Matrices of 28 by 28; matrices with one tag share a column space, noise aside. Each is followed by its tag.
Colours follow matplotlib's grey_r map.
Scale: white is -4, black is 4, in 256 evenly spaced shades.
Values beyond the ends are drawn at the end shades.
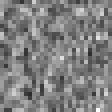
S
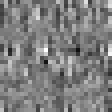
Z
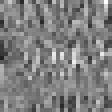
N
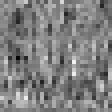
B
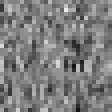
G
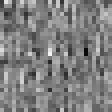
Z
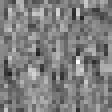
Z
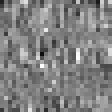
N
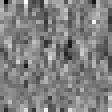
N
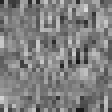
N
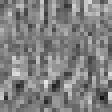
B
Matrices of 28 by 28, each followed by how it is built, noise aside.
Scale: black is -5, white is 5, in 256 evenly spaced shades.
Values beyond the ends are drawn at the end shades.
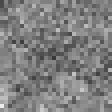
smooth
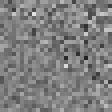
upper triangular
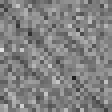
Toeplitz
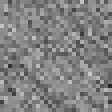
Toeplitz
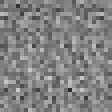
repeating columns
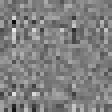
low rank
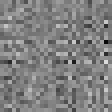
low rank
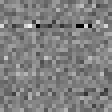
uneven rows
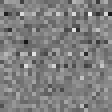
uneven rows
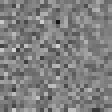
low rank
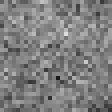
smooth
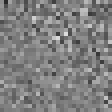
upper triangular
